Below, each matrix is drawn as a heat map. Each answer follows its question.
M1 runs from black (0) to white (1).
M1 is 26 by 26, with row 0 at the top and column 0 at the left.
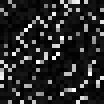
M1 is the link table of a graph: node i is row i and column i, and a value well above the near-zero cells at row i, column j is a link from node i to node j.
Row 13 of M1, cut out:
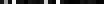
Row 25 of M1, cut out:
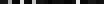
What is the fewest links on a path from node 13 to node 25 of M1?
5
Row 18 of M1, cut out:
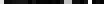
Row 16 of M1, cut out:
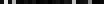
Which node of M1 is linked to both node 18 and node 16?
node 22
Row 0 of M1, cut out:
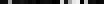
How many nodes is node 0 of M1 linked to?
6
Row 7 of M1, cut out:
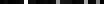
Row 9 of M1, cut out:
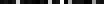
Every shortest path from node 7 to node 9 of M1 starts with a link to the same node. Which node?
node 24
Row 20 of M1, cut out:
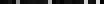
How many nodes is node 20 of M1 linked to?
4
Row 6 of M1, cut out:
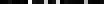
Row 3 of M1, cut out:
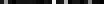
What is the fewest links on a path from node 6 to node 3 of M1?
3
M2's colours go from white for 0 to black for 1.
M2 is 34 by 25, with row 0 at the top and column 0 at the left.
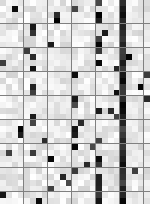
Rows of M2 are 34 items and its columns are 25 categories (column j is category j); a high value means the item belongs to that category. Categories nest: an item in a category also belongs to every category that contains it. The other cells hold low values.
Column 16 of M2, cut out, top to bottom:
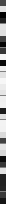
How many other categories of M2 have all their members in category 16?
10
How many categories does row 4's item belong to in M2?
2
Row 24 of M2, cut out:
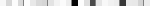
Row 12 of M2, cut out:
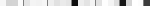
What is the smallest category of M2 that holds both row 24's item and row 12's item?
12
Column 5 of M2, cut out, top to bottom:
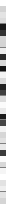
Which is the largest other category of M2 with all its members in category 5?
19
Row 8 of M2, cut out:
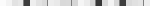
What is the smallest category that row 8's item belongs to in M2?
4
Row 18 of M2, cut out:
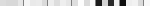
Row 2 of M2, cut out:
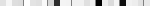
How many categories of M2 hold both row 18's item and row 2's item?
2
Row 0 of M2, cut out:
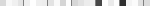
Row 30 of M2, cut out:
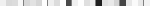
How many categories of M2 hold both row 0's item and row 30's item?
2
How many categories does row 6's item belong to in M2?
2
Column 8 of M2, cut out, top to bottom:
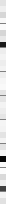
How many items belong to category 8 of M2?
3
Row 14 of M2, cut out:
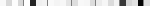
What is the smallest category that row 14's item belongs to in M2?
23
